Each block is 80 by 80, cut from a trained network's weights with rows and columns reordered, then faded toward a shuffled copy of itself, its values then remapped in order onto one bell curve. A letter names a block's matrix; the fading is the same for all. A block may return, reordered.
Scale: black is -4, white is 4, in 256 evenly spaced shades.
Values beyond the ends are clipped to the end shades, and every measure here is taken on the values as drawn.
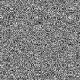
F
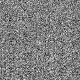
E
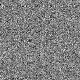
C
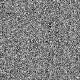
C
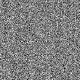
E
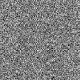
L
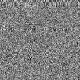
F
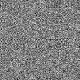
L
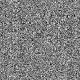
E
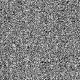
E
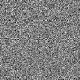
L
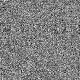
C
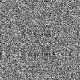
F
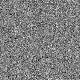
C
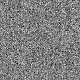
C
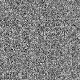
E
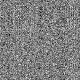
E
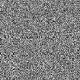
L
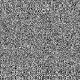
F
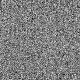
C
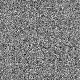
C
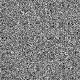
E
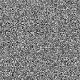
L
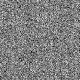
C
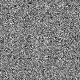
E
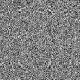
L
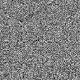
L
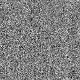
E
